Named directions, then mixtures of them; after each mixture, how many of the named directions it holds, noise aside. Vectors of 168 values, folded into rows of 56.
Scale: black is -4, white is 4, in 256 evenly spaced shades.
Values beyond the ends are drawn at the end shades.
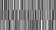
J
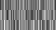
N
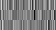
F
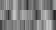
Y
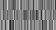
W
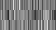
four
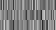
four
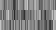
three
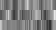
one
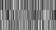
four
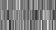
three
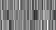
four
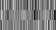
three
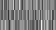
one
